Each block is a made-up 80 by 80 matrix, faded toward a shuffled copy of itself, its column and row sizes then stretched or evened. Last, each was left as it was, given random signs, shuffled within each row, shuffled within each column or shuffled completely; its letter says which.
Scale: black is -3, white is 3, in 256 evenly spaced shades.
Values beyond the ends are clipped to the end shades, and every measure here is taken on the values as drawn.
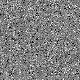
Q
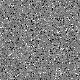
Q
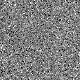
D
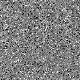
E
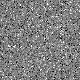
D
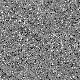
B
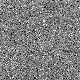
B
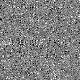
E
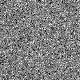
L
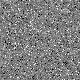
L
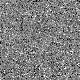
B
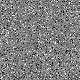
E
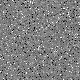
L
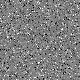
L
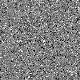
Q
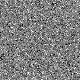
B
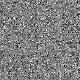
Q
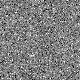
L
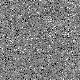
Q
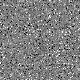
E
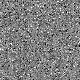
B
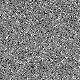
B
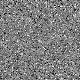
B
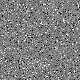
B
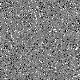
E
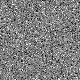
L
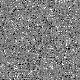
E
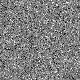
L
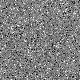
L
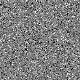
D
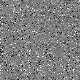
Q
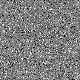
B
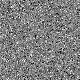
L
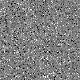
E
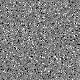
B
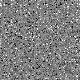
E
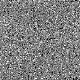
Q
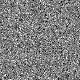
D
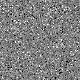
Q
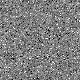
B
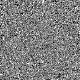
Q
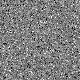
D
